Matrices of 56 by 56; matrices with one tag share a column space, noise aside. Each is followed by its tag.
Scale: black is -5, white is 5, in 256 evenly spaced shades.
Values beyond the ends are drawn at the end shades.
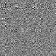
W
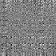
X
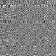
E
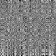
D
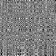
D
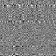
E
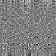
X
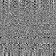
X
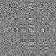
W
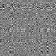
W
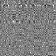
E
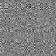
W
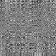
X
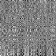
D
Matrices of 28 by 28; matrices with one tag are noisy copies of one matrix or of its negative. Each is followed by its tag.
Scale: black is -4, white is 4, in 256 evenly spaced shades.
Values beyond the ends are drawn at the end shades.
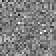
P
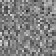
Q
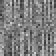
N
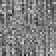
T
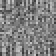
T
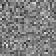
P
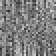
T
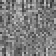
T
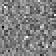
Q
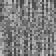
N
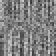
N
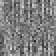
N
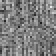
T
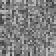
T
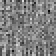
T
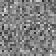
Q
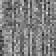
N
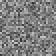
P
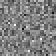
Q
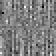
N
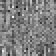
T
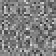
Q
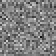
P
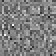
Q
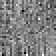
T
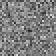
P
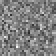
Q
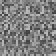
Q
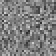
Q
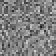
Q
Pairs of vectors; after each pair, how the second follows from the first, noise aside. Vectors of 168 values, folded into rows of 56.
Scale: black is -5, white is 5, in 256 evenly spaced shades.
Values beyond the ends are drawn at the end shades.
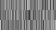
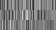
reversed, negated.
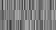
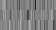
wrapped around, partly zeroed.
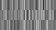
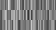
reversed.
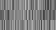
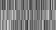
reversed, negated.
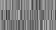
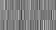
partly zeroed.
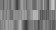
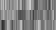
reversed, negated.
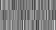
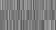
reversed, shrunk.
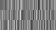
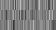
wrapped around, partly zeroed.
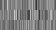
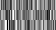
wrapped around, negated, scaled up.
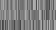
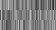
reversed.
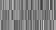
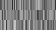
reversed, negated.
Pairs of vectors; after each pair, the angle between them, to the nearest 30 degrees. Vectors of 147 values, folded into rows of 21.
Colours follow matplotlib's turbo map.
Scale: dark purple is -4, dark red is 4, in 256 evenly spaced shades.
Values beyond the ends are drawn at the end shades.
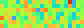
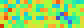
60 degrees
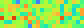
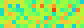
90 degrees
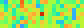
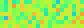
60 degrees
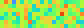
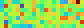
90 degrees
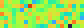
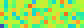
60 degrees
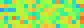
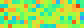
150 degrees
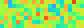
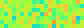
90 degrees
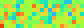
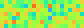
60 degrees
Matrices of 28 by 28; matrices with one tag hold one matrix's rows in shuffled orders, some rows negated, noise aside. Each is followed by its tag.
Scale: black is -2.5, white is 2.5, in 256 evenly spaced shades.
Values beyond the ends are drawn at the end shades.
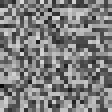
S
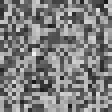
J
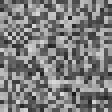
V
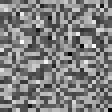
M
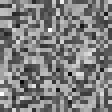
M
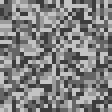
M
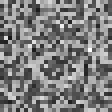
J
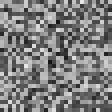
V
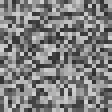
J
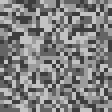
M
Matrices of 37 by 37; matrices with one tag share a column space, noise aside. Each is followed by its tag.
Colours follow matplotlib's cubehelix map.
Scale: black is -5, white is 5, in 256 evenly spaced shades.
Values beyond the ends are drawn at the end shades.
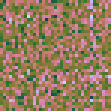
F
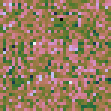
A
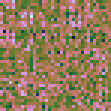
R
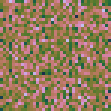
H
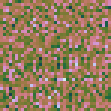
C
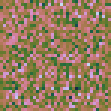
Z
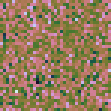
F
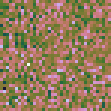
F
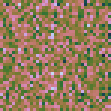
Z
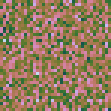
H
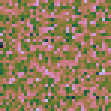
H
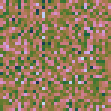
A
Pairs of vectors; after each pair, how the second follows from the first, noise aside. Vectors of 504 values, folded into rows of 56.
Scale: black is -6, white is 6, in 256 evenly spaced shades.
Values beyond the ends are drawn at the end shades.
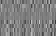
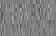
wrapped around, negated, shrunk.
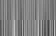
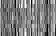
wrapped around, negated, scaled up.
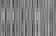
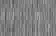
shrunk.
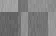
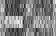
wrapped around, scaled up.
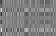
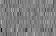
negated, partly zeroed.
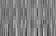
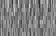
reversed, negated.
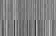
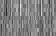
reversed, negated.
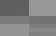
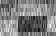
wrapped around, scaled up.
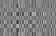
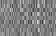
reversed, negated.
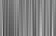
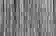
reversed, negated.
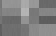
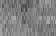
negated, partly zeroed.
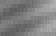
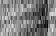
wrapped around, negated, scaled up.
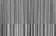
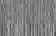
shrunk.
